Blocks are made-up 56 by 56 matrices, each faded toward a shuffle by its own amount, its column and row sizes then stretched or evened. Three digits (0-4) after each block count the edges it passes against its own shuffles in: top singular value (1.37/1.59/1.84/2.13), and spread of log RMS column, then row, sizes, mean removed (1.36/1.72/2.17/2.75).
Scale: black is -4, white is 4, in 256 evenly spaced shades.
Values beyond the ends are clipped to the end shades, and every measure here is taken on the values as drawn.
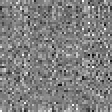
4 2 2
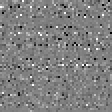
0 0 3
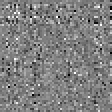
3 3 2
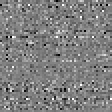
0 1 4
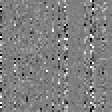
2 4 0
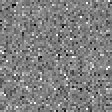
2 1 0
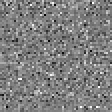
0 0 3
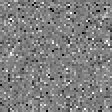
2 0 0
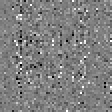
0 3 2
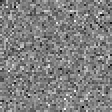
0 0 0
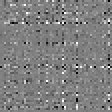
4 3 4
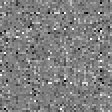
1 2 2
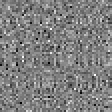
4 0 1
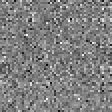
3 1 1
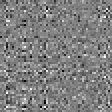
4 3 3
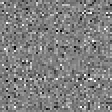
3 2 2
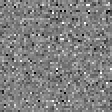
1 0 2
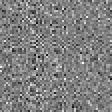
4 2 0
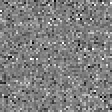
0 0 2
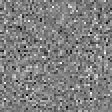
2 1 1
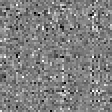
3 2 2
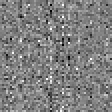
2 3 1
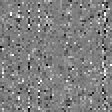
2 3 0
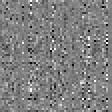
2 4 1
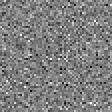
4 1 1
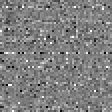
2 0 3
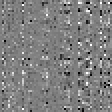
4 4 1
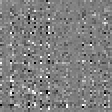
0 4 3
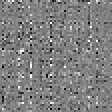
1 4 3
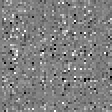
0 3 2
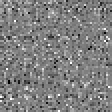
3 1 1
